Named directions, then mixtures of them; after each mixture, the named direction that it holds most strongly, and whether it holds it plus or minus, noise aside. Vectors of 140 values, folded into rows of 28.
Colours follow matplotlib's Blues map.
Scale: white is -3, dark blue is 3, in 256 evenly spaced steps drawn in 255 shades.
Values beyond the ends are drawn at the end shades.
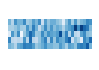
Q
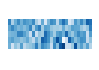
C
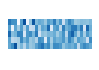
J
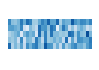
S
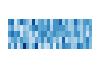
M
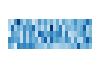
J, minus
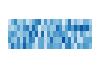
S, minus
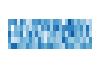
J, plus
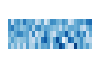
C, plus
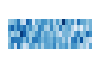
Q, minus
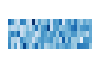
M, plus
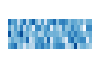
J, plus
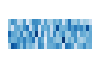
S, minus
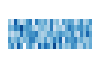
M, minus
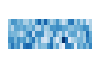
C, minus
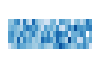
S, minus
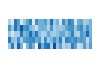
M, minus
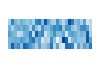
C, minus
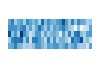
Q, minus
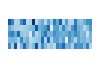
M, plus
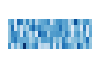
M, plus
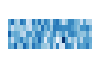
C, minus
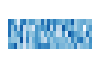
J, plus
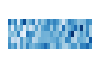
J, plus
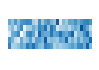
S, plus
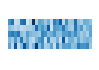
M, plus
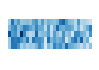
Q, minus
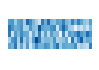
Q, minus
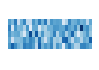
C, minus
